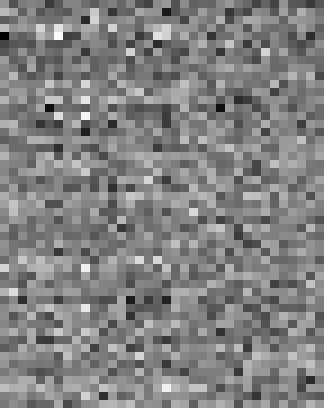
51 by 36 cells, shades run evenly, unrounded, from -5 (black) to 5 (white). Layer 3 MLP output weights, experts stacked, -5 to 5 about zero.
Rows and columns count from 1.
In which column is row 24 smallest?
13
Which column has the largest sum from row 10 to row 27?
21
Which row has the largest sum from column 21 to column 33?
25
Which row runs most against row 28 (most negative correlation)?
29
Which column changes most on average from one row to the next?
10
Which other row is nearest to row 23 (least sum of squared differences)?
30
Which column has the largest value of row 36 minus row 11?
24
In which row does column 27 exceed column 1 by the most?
5
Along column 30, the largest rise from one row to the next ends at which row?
7
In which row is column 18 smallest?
6
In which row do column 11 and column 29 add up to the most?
3
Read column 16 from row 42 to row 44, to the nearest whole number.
2 -1 -2
